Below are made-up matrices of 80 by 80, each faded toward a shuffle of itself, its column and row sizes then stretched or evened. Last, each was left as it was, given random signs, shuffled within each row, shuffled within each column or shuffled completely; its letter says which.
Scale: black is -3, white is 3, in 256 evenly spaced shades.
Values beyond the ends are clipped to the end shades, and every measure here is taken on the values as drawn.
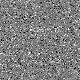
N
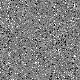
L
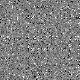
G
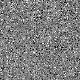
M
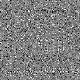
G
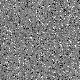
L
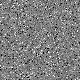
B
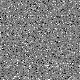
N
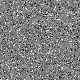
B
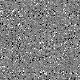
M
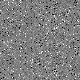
L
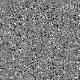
M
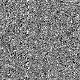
L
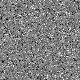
B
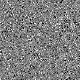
M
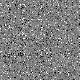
M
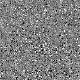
M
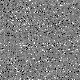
N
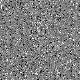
L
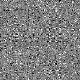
G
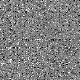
G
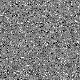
N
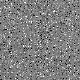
L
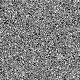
B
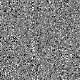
M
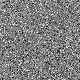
B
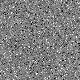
B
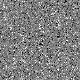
L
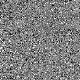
G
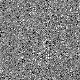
L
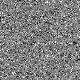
N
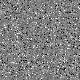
N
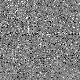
N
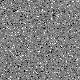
N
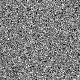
B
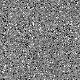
M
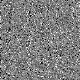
L
